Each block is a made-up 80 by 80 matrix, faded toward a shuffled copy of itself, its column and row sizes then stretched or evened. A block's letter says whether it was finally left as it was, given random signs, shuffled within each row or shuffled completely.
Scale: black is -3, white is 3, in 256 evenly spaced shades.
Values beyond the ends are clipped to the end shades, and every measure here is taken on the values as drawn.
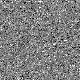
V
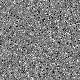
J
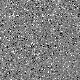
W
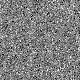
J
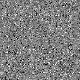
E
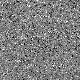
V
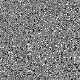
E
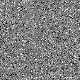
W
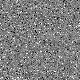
V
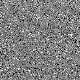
W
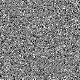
W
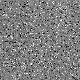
V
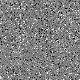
W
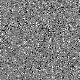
W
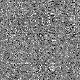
E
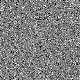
E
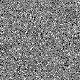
E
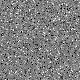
J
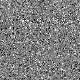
W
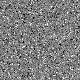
J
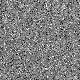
J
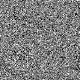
W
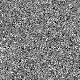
V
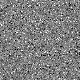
V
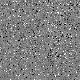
E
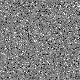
V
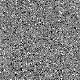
W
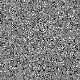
W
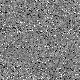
V
